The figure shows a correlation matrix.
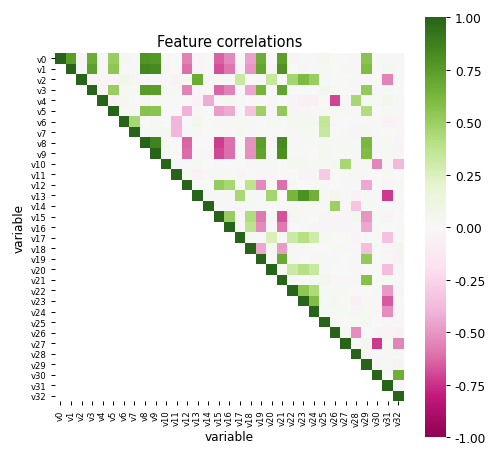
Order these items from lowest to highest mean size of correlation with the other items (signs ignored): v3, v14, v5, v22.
v14, v22, v5, v3
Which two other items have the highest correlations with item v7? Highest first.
v6, v25
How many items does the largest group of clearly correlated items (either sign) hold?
13
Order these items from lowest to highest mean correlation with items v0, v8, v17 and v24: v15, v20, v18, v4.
v15, v18, v4, v20
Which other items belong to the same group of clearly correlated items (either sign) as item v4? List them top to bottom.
v14, v26, v28
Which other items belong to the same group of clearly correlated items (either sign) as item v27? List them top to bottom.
v10, v30, v32
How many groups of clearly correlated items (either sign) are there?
5
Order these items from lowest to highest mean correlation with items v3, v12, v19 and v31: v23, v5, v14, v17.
v23, v17, v14, v5
